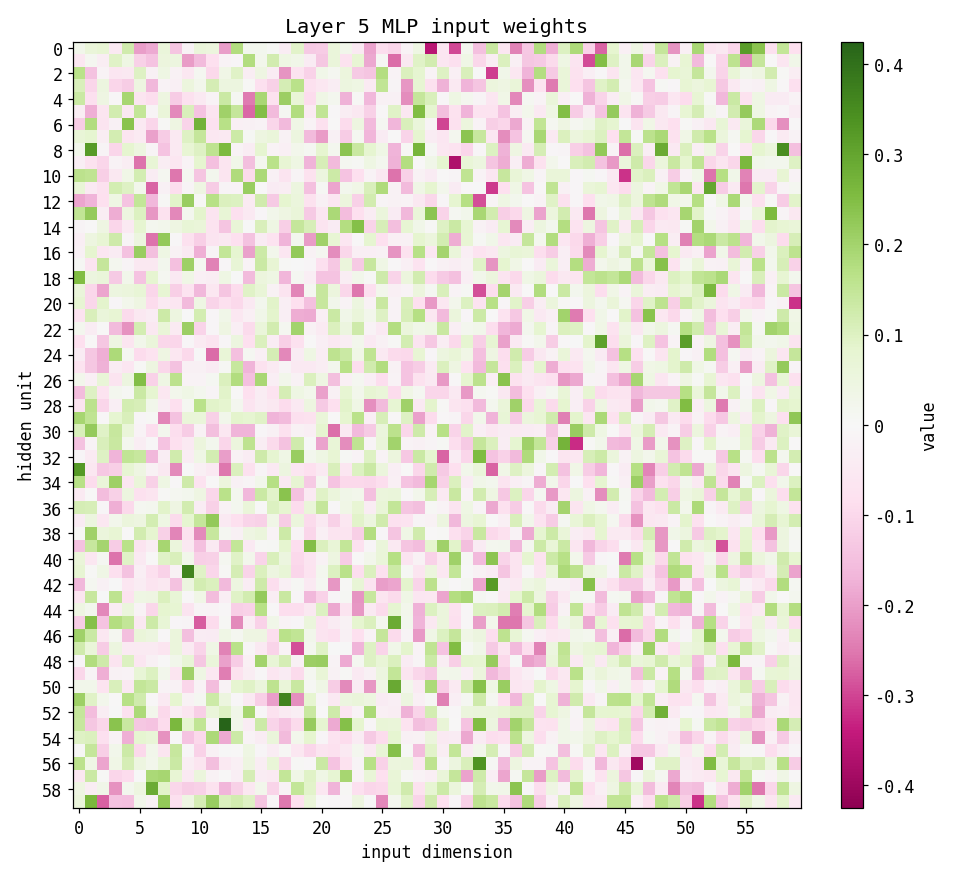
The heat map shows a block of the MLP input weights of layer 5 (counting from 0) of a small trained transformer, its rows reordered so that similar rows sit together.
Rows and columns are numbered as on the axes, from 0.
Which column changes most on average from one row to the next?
34
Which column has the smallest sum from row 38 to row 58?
28
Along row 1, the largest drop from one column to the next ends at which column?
55
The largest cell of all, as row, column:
53, 12
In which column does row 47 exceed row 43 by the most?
47
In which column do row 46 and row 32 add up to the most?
18
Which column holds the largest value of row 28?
50
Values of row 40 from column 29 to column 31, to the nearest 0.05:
-0.1 -0.05 0.2
